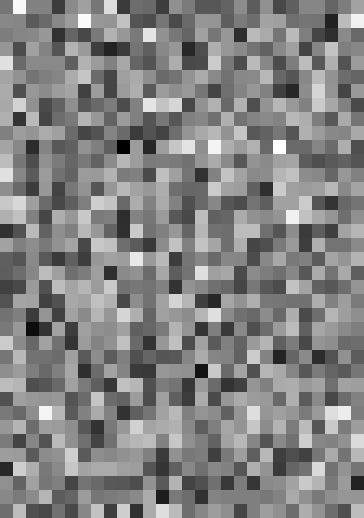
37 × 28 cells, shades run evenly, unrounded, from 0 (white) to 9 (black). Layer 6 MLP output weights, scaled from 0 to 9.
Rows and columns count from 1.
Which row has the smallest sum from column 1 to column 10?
34
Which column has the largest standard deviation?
10
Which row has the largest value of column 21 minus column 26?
14
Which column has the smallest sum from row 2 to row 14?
1
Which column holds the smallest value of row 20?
16
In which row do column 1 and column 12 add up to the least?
8
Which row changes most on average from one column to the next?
11
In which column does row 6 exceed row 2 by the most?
28
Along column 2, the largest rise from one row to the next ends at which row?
9
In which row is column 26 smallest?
30
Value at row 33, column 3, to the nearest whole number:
6
